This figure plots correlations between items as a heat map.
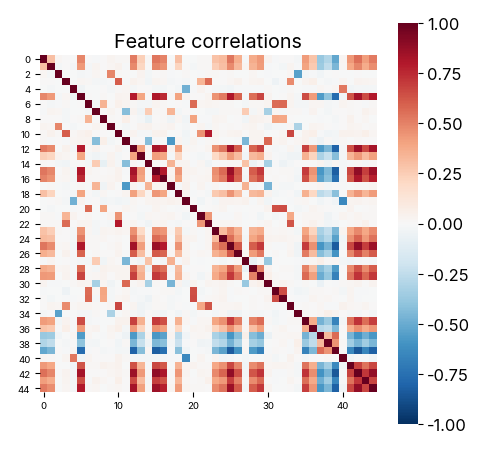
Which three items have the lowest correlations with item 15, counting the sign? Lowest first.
39, 37, 38
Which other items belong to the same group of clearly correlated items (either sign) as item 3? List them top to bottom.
10, 21, 22, 33
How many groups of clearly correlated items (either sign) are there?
6
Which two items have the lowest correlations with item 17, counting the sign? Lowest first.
11, 30
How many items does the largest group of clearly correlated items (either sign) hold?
23
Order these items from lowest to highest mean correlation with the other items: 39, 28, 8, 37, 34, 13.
39, 37, 34, 8, 13, 28
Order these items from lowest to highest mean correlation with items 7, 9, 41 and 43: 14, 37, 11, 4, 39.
39, 37, 11, 4, 14
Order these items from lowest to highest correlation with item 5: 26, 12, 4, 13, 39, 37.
39, 37, 4, 13, 26, 12
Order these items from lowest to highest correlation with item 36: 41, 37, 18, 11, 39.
39, 37, 11, 18, 41
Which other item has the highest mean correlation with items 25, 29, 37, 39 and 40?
4
